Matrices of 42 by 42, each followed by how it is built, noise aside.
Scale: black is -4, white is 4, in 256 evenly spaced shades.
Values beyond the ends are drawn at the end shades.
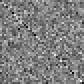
diagonal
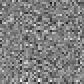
low rank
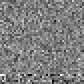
uneven rows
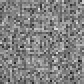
blocks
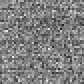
blocks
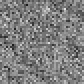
Toeplitz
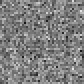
blocks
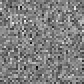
low rank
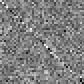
diagonal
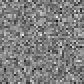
low rank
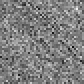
Toeplitz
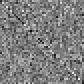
diagonal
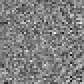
low rank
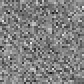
Toeplitz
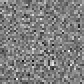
low rank
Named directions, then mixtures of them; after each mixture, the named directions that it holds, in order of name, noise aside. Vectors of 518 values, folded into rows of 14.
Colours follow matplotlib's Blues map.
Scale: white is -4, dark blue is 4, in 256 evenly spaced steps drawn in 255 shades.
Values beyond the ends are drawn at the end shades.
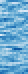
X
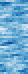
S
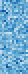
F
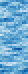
S, X.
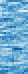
X.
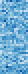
F, X.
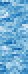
F, S, X.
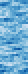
S, X.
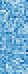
F.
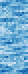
F, S, X.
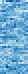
F, S, X.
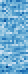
F, S, X.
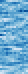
X.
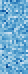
F.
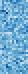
F.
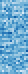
F, S.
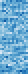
F, S, X.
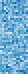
F, S.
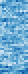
F, S, X.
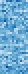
F, X.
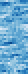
S.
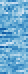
F, S, X.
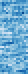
F, S.
